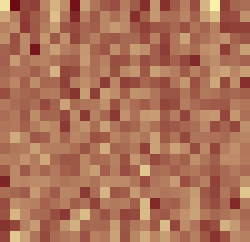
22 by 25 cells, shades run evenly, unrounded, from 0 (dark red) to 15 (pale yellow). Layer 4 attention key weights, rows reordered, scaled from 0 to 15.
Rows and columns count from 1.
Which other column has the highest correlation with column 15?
20
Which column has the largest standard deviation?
22
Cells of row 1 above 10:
4
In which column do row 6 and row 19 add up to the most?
2
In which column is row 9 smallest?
8
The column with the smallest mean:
17
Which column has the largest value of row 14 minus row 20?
11
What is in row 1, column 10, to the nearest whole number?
7
